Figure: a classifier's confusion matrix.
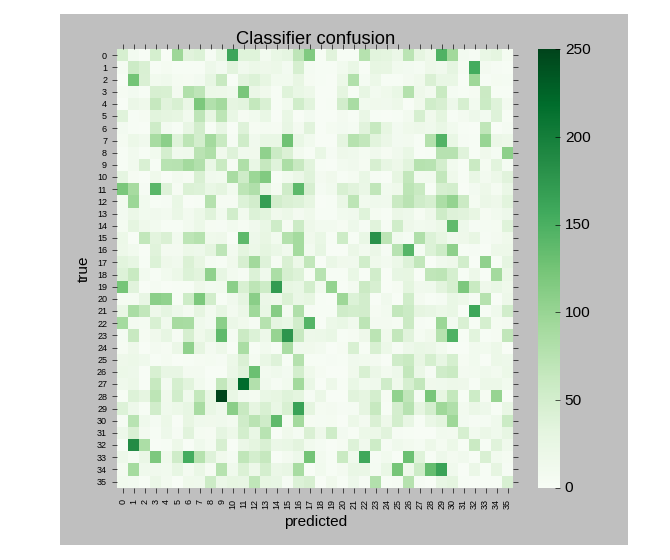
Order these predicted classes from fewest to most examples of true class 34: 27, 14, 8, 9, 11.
8, 14, 11, 27, 9
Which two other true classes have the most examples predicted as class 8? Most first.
18, 7
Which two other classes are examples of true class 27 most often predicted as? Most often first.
11, 16
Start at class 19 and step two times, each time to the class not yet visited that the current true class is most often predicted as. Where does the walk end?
30
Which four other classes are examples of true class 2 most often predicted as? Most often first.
1, 32, 21, 9
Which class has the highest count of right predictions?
28
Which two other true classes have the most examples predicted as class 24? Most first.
15, 27
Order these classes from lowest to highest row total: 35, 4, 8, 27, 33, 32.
35, 32, 8, 27, 4, 33
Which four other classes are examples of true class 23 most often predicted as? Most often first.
15, 30, 9, 14
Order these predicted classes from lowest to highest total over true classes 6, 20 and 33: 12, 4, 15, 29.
29, 15, 4, 12
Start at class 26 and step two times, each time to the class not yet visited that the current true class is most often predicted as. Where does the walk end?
13
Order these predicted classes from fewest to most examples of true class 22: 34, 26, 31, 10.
34, 10, 31, 26
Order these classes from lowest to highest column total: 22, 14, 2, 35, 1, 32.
2, 35, 32, 22, 14, 1
